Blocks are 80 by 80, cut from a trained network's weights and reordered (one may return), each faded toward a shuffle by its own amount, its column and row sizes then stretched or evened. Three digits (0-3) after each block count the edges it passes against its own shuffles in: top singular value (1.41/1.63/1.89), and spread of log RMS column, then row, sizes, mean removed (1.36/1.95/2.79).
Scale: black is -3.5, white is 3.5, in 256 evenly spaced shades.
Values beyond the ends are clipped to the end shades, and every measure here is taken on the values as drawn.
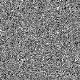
1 1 1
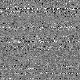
1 0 3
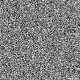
0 0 0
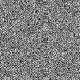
3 1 0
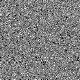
2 0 1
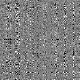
1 3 2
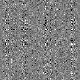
3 3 1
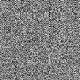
3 1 1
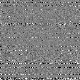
1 1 3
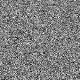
0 0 2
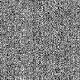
2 2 0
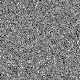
1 0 0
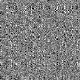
3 2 1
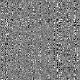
1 3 2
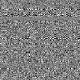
3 1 3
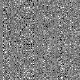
2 3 0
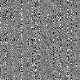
2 3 1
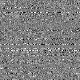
0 0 3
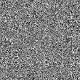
1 1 1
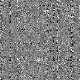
1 3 2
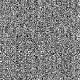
2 1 1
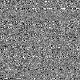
0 0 3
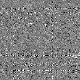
3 2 2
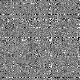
0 2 3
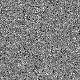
0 1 0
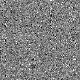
1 2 0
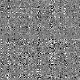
1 3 3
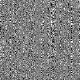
2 3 0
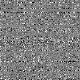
0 2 3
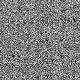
1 0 2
